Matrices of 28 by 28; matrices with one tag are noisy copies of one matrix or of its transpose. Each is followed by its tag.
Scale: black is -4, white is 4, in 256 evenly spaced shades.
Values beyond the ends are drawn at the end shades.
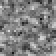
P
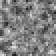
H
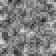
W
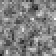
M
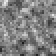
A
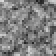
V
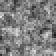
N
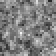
P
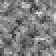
M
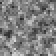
M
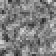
W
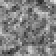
V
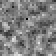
M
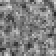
H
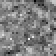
V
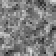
V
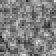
P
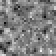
H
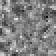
H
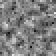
M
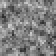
A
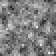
A
